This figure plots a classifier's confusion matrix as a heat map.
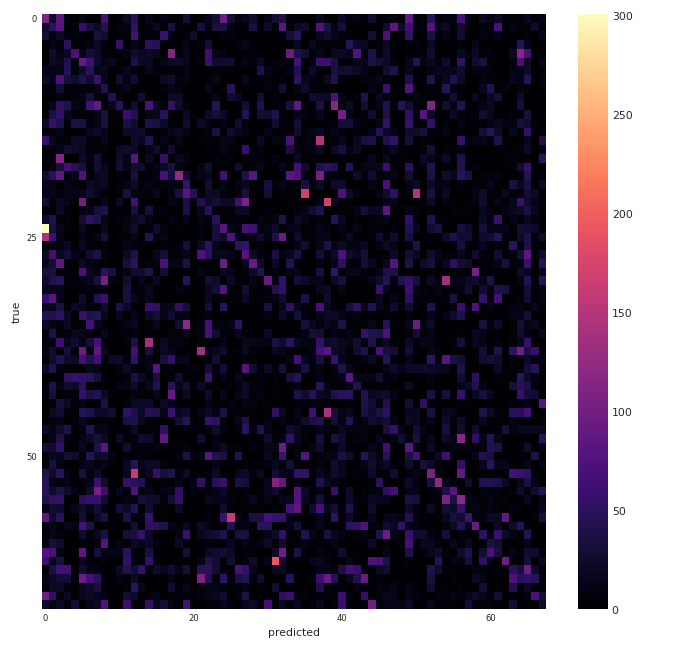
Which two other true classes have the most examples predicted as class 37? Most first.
14, 18
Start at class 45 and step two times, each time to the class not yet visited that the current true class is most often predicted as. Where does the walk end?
21
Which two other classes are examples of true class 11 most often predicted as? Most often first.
40, 51
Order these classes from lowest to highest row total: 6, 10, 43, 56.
6, 56, 43, 10
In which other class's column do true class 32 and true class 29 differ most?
58
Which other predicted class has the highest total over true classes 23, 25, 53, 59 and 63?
32
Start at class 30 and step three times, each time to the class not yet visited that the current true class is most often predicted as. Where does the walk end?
2
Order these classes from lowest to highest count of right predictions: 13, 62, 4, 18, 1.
13, 1, 4, 62, 18
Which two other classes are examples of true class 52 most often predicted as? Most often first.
12, 56
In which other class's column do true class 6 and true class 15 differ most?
27
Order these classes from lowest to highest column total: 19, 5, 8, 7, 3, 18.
18, 3, 19, 8, 7, 5
